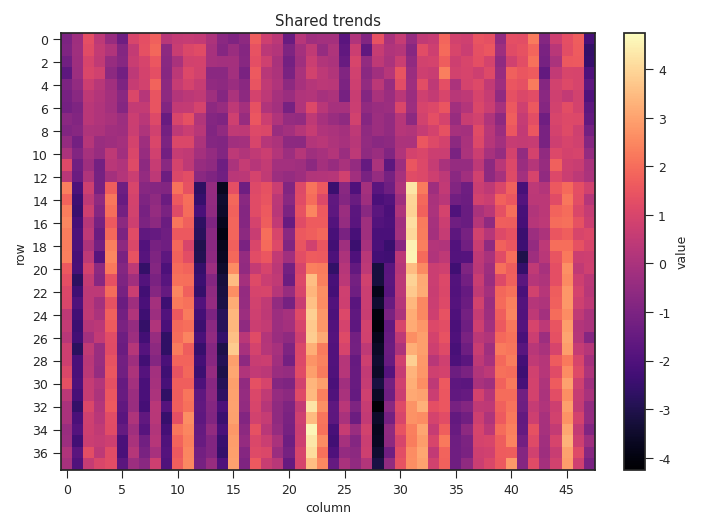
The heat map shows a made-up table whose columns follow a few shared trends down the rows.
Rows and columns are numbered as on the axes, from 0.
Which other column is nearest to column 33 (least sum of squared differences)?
37
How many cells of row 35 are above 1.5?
11
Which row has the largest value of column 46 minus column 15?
0
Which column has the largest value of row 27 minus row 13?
15
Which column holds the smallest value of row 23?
28
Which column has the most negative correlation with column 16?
2
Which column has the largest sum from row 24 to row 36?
22
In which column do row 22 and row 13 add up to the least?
14
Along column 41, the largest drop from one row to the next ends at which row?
13
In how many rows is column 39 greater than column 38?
27
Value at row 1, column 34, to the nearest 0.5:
2
